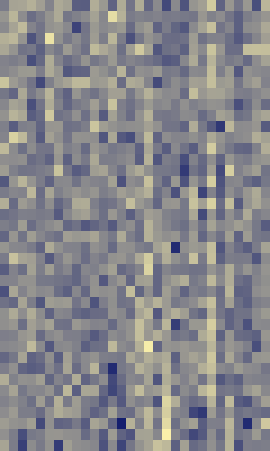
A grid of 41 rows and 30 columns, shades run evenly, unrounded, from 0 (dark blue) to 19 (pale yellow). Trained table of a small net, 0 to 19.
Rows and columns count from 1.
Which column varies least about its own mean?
27
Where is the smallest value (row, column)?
39, 14
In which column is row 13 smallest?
15
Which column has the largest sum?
24
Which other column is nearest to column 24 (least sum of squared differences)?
16
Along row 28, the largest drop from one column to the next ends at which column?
25
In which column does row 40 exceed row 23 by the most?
20
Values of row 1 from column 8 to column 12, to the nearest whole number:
12 6 6 13 11
